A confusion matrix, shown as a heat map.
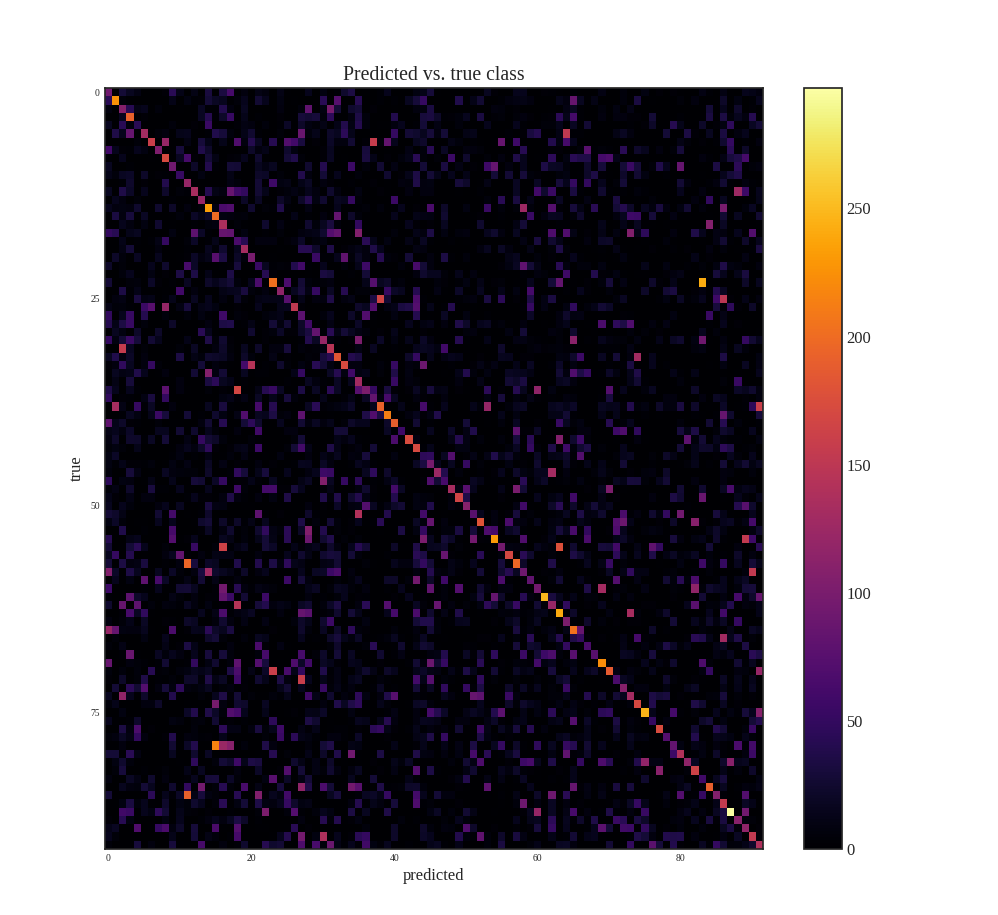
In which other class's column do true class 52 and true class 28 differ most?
82
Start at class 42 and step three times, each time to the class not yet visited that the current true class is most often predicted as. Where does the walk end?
2
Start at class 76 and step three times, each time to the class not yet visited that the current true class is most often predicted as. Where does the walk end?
17
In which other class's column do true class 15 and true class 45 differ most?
32
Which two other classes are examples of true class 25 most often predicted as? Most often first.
38, 86
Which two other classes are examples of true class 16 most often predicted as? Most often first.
84, 35
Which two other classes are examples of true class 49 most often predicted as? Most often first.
83, 65
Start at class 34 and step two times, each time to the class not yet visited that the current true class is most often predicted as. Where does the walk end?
58
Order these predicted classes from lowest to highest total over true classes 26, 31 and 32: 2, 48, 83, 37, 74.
83, 48, 37, 74, 2
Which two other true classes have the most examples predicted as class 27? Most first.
71, 84
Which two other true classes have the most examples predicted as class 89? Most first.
54, 87
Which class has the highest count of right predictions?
87
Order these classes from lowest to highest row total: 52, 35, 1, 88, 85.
35, 88, 1, 52, 85
